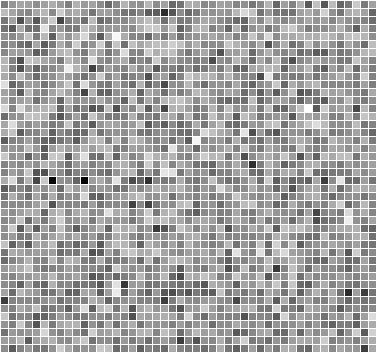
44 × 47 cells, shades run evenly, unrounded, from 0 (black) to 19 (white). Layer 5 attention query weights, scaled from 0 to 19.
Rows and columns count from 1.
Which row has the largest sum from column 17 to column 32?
6
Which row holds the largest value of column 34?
10
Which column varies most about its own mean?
11
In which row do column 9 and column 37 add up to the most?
9
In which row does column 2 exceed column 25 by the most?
23
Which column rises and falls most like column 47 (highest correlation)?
21
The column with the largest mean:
34
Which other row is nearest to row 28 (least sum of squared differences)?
27
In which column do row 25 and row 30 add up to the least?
13
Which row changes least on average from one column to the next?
30
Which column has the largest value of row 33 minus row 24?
37
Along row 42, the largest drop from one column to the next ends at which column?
46
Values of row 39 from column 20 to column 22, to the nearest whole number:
11 12 9
